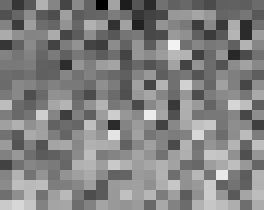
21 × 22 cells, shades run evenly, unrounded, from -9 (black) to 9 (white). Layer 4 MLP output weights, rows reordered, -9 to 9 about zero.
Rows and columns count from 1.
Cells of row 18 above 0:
14
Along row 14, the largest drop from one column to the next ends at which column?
11
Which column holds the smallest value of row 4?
21
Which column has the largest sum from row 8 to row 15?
16
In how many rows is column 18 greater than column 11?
16
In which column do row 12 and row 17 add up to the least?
6
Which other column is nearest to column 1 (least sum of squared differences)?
5
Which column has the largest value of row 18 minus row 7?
19
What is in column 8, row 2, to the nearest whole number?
-2
